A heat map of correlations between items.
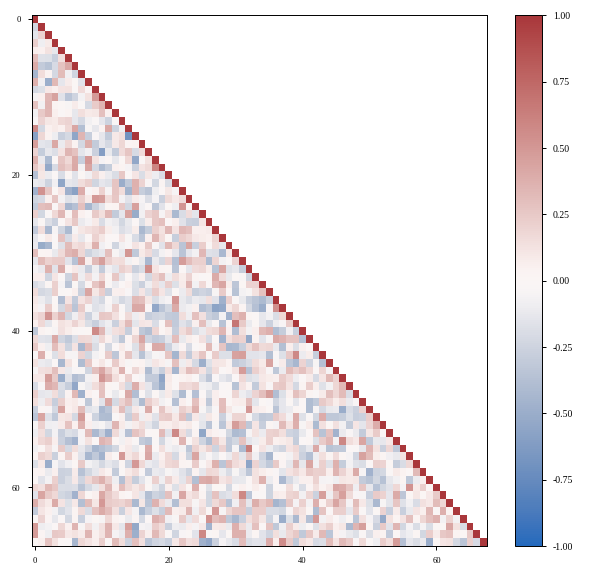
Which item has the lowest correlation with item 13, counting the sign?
21
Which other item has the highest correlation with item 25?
66
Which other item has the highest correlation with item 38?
2
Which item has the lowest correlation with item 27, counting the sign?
37
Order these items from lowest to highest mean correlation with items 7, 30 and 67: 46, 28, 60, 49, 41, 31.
28, 60, 46, 49, 41, 31
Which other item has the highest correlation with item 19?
18
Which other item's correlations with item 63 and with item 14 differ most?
0
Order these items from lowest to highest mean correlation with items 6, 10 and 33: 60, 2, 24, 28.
24, 2, 60, 28
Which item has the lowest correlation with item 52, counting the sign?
64
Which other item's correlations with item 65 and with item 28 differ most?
30
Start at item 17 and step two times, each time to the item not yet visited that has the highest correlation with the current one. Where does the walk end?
55
